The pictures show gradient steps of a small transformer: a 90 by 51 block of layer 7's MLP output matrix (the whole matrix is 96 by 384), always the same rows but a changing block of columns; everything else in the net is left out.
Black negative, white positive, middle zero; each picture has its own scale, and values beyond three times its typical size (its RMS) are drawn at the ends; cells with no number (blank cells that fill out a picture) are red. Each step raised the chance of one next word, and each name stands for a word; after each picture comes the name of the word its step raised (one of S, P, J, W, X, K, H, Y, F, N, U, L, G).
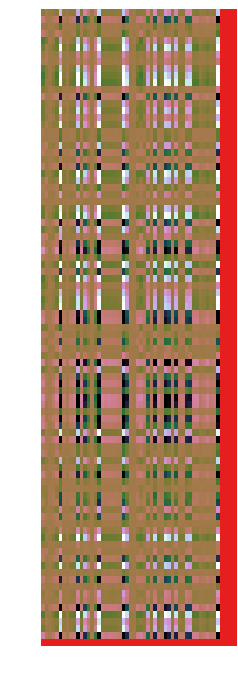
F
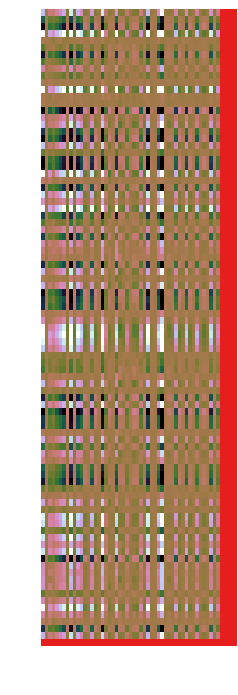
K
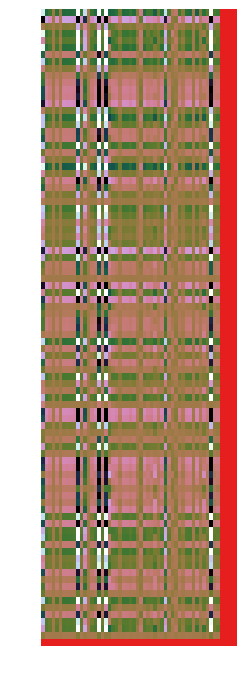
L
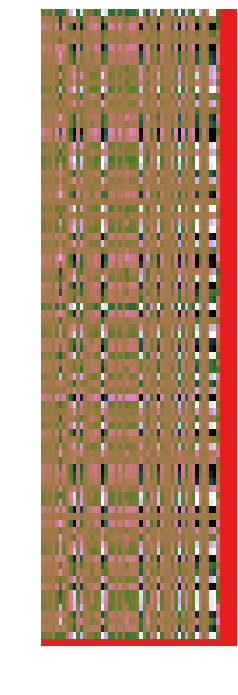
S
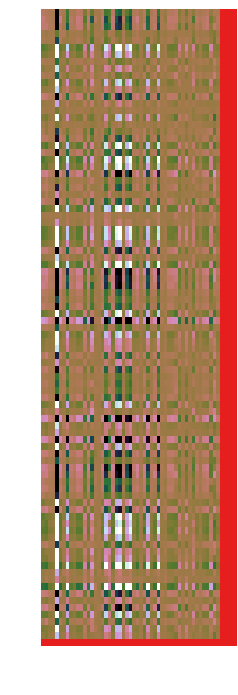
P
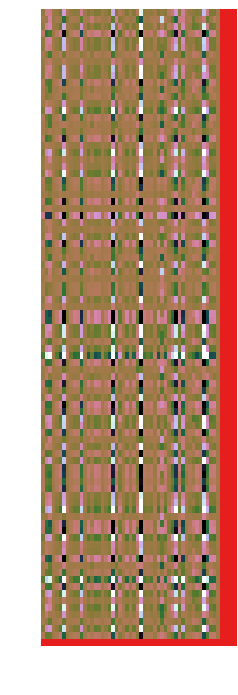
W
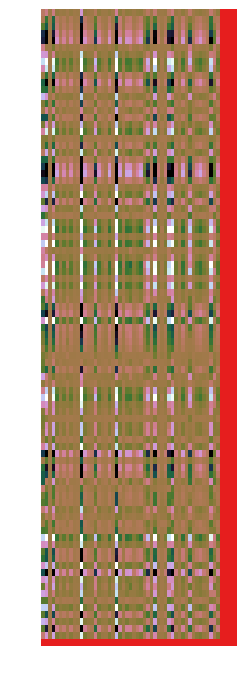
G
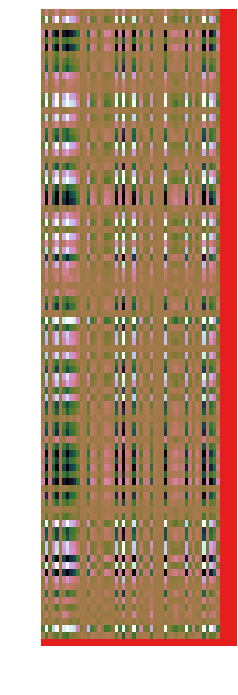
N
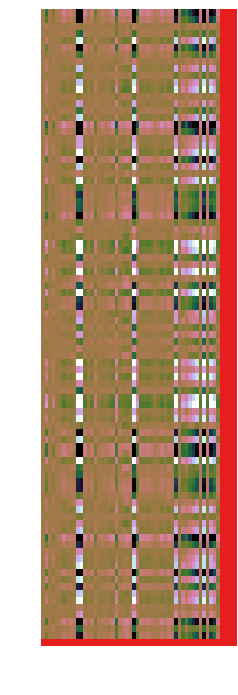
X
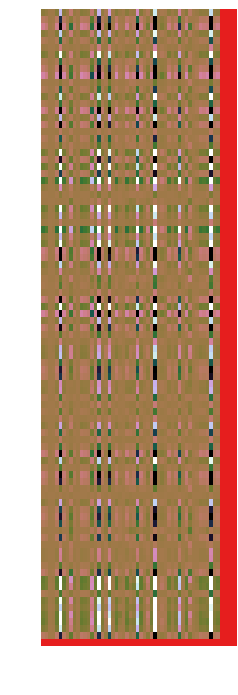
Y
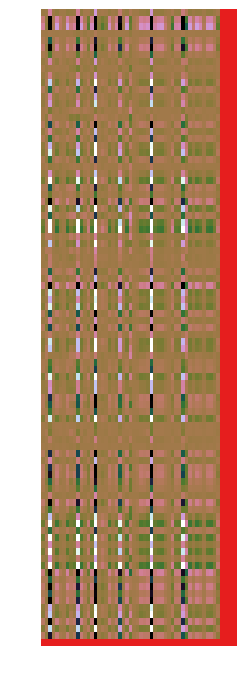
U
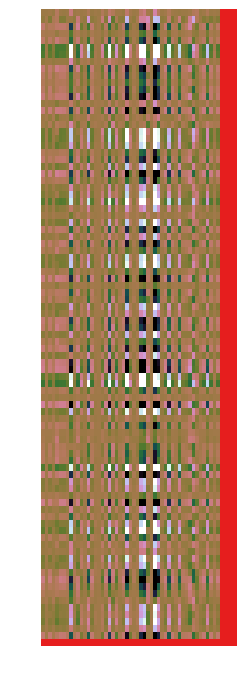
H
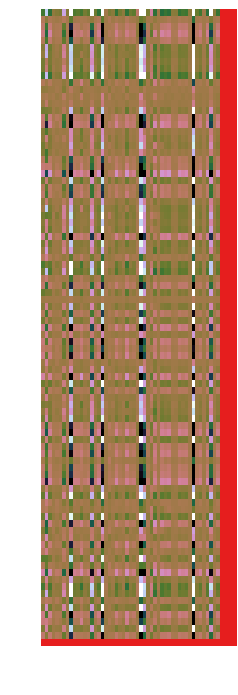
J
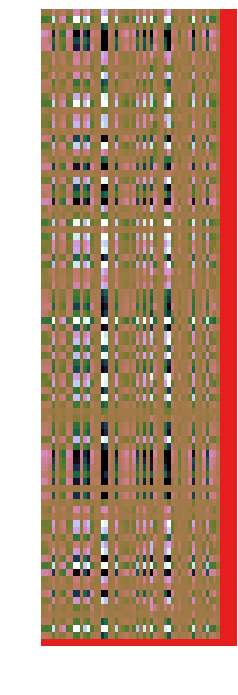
N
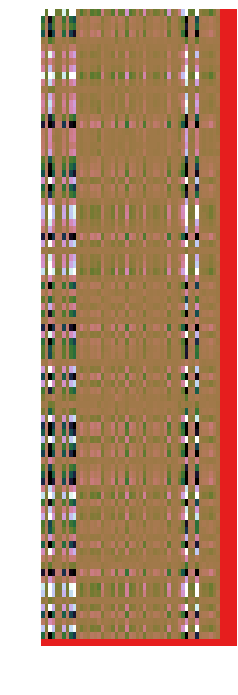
J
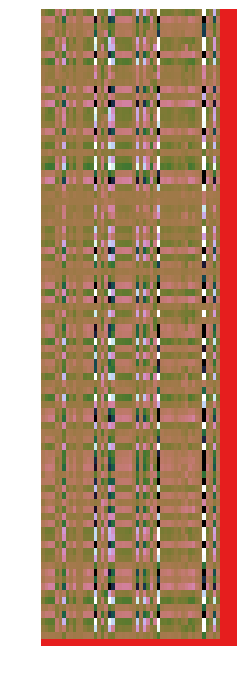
L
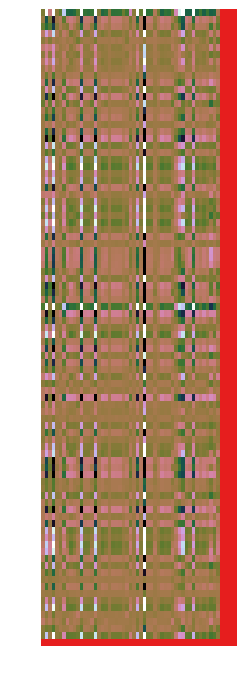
S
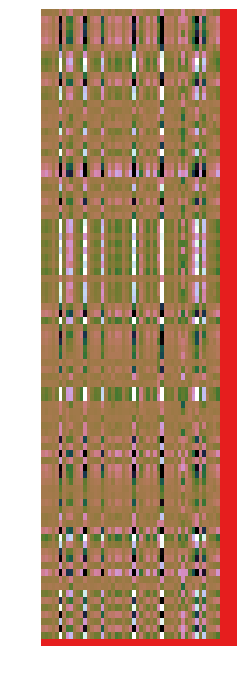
G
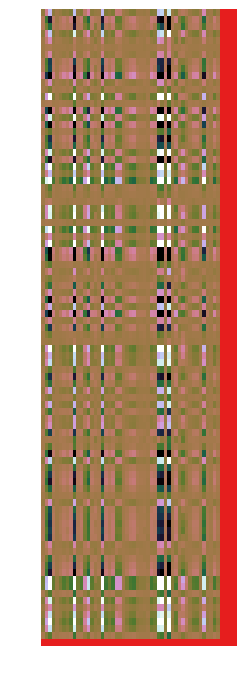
Y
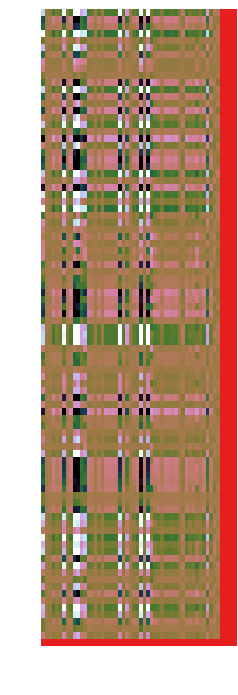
K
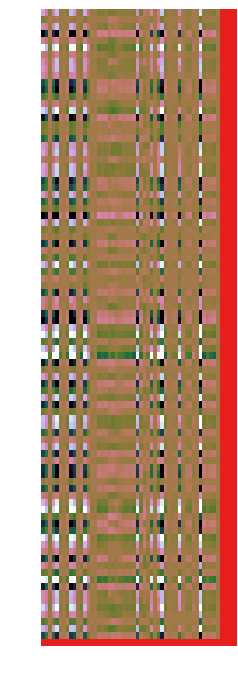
W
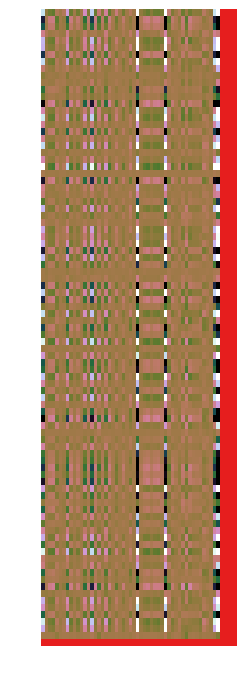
L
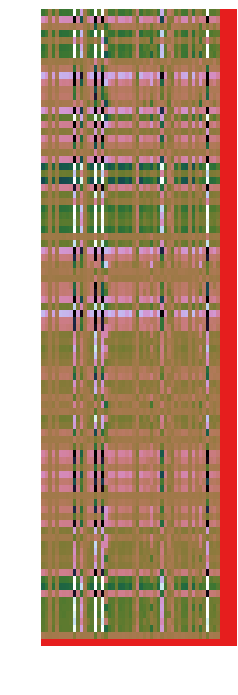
Y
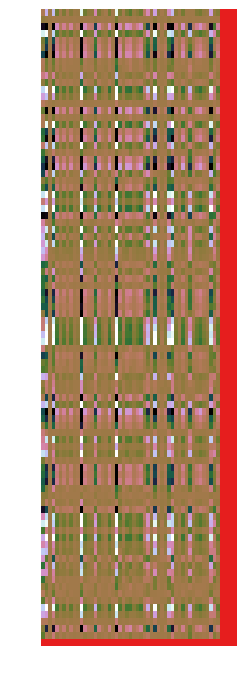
K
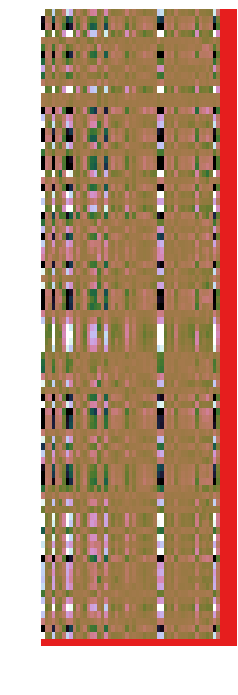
K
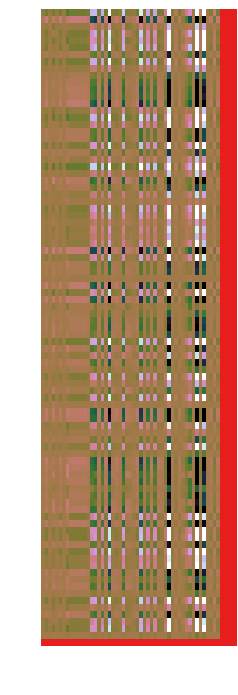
L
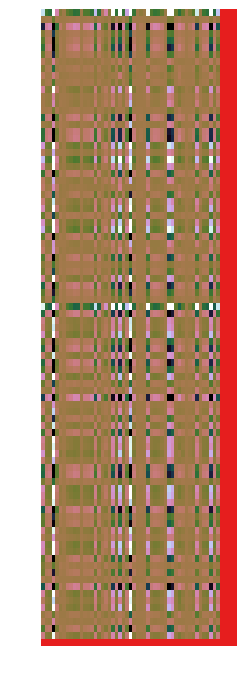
S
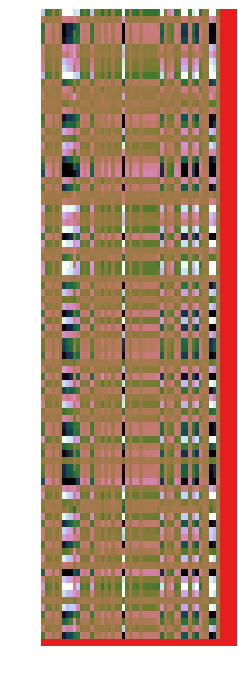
J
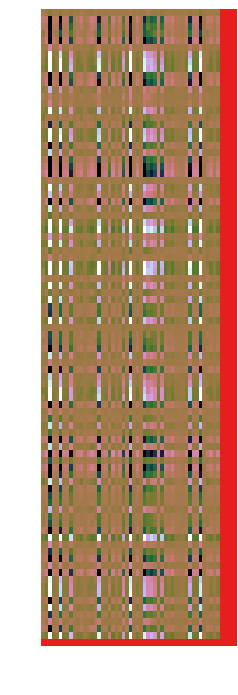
G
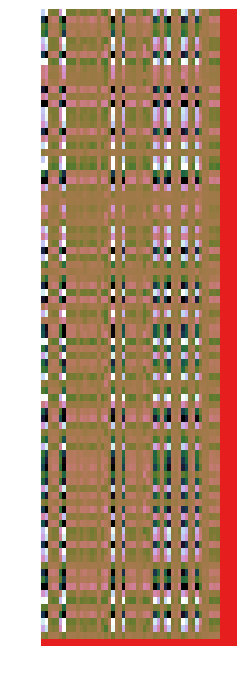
L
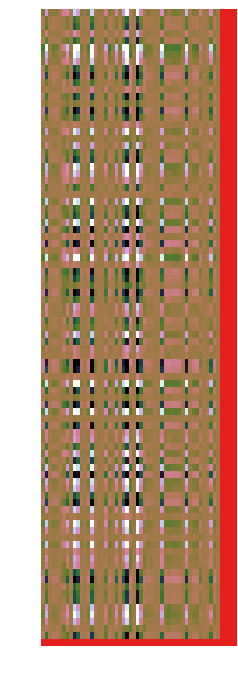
H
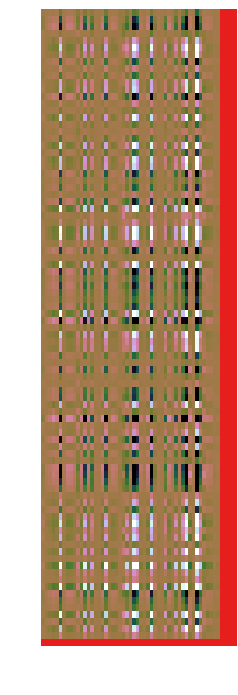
P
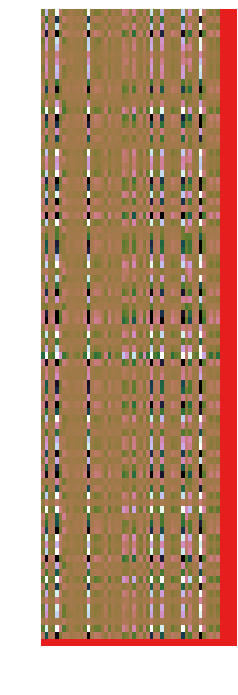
W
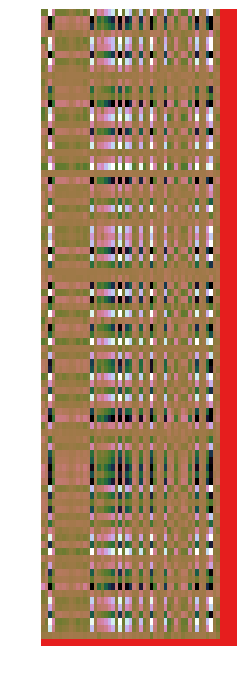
L
